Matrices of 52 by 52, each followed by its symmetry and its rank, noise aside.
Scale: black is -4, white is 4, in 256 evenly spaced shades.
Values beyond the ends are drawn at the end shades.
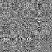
antisymmetric, rank six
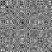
symmetric, rank five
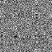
no symmetry, rank seven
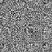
symmetric, rank seven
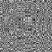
no symmetry, rank seven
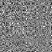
no symmetry, rank seven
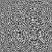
antisymmetric, rank six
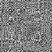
symmetric, rank seven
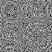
symmetric, rank six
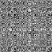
symmetric, rank six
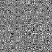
no symmetry, rank seven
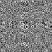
no symmetry, rank six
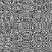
antisymmetric, rank six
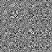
symmetric, rank six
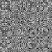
symmetric, rank seven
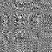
antisymmetric, rank six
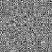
no symmetry, rank seven
